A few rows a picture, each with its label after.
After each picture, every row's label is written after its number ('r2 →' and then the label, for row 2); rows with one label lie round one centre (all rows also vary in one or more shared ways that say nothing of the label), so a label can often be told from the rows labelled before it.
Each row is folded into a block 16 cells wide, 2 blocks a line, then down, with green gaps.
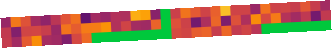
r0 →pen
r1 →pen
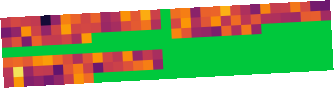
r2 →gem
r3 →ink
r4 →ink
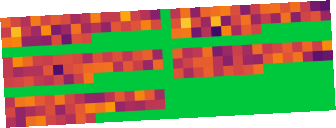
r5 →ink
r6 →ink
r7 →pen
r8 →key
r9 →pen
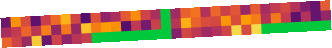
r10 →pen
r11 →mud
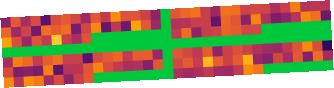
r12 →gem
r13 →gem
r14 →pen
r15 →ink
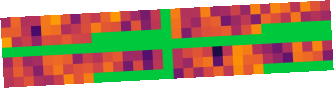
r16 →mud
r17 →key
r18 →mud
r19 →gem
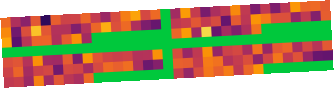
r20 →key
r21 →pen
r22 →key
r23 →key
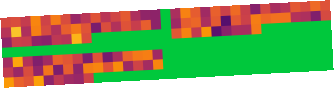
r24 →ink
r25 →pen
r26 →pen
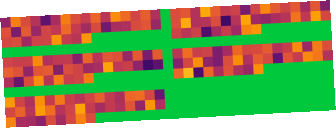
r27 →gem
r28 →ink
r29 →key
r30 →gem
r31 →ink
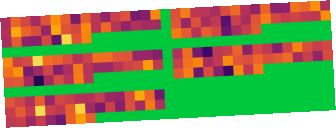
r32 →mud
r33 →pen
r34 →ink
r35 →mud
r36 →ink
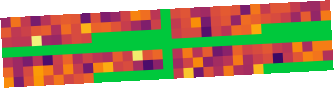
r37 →pen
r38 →mud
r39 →key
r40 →gem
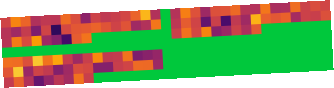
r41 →pen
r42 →pen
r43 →ink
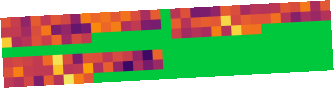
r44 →key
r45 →mud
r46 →mud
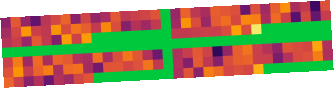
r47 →mud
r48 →mud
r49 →ink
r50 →gem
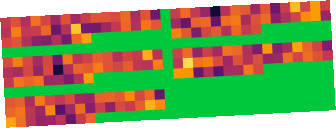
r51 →ink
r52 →gem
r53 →pen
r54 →ink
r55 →ink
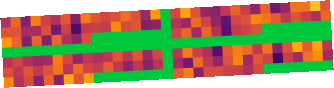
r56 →key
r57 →pen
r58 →mud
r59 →gem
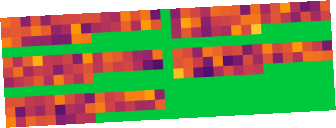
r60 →ink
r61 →mud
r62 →key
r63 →ink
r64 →pen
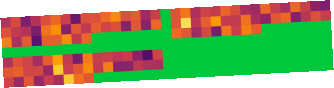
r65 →mud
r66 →ink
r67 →mud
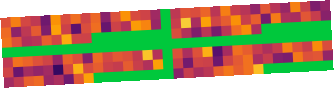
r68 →gem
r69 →ink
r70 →pen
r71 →gem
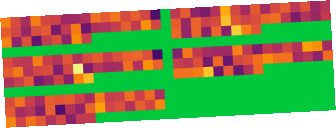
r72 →ink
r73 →mud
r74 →ink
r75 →pen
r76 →pen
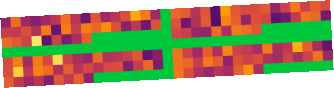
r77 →pen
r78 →gem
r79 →ink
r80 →ink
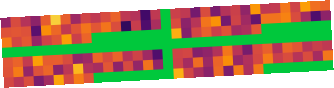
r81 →mud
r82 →key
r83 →ink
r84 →mud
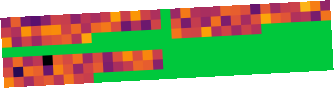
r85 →mud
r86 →pen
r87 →gem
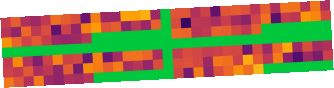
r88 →pen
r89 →gem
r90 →pen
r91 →mud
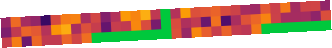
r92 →gem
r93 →pen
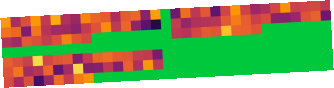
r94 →key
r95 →gem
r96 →ink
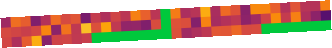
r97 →pen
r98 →key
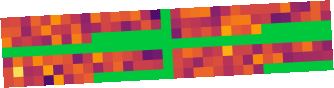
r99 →ink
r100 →gem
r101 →ink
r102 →pen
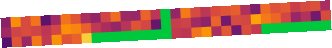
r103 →gem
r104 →pen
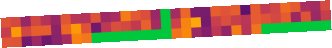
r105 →ink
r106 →mud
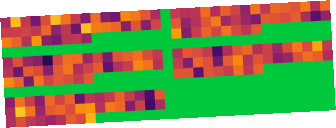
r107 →pen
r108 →key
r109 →gem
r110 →gem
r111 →mud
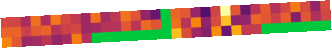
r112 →ink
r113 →mud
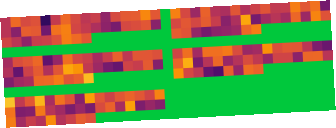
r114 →gem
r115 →ink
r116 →gem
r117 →ink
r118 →key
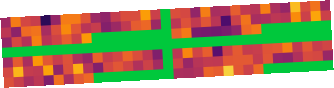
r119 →gem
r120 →ink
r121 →ink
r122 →gem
